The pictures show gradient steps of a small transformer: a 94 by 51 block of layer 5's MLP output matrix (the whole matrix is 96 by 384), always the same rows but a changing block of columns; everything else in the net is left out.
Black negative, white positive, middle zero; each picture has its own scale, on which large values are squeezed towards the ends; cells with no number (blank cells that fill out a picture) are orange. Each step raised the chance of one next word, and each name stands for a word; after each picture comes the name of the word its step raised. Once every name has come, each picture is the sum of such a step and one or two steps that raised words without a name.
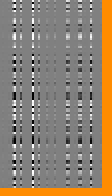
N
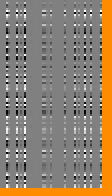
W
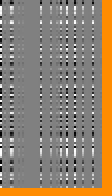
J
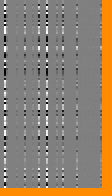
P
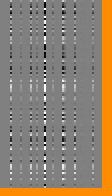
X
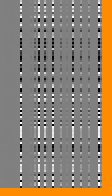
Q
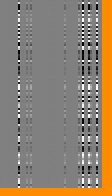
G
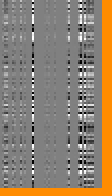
N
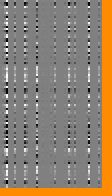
J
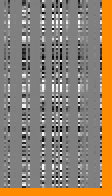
X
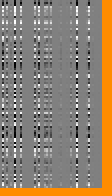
J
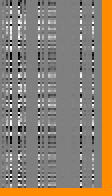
P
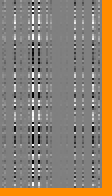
N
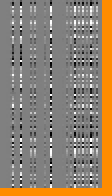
J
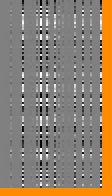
W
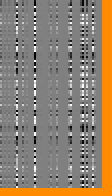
P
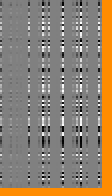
P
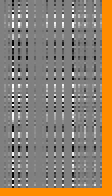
Q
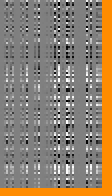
X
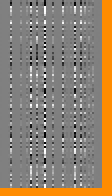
J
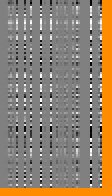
J
